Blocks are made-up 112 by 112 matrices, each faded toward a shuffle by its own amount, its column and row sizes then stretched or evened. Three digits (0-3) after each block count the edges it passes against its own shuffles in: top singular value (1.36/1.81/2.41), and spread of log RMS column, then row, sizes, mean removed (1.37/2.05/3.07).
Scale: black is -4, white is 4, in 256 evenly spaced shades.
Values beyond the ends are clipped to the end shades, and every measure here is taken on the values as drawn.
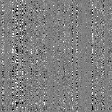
3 3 1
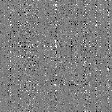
2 3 2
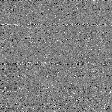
2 0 2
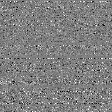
1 0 3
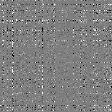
2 3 3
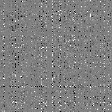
2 3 2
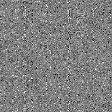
2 2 0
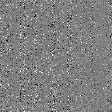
0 3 1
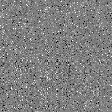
2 1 0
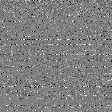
1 0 3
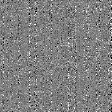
0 3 1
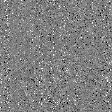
0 2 1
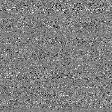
1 0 3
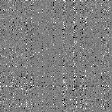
1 3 2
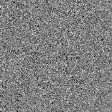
0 1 0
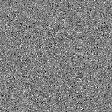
2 0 1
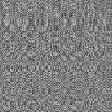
3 2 1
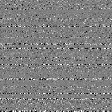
3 0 3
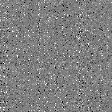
1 2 1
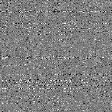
2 1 3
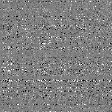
0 2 3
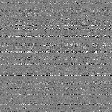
3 1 3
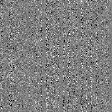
0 3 1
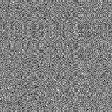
3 1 0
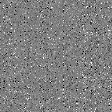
0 2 1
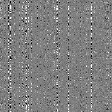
3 3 1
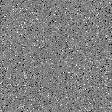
2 1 0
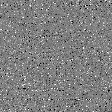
0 0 2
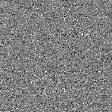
1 1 2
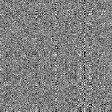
3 2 2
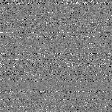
1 0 3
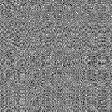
3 0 1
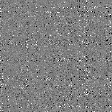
0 2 2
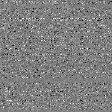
1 0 3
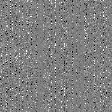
0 3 0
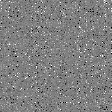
0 2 1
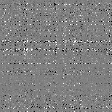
2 2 3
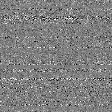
1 0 3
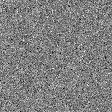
1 0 0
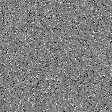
0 0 0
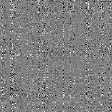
1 3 2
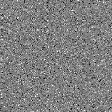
2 1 0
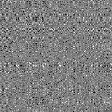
3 1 2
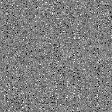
1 2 0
